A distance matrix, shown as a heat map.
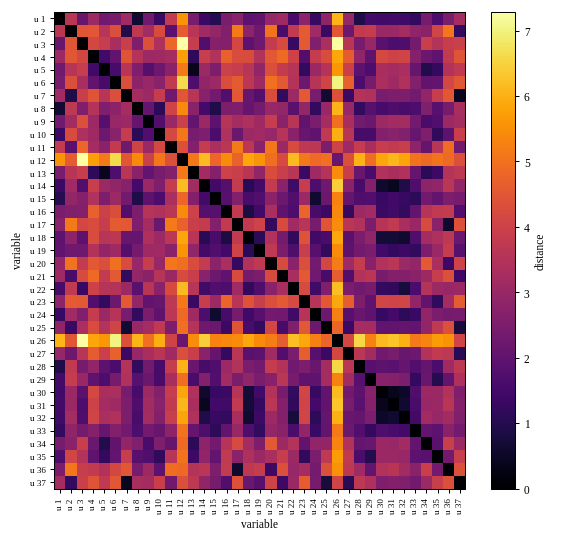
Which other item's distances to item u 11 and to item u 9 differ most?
u 10
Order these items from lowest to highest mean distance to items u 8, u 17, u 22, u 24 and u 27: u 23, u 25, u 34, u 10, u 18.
u 18, u 10, u 25, u 34, u 23
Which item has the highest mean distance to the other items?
u 26
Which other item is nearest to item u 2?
u 7
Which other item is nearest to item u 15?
u 24
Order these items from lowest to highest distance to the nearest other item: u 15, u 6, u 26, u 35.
u 15, u 35, u 6, u 26
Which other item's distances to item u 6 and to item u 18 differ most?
u 16
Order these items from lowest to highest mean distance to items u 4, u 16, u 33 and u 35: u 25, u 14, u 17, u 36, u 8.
u 8, u 14, u 25, u 36, u 17
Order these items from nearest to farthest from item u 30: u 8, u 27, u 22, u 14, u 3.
u 14, u 22, u 8, u 3, u 27
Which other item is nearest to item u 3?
u 22
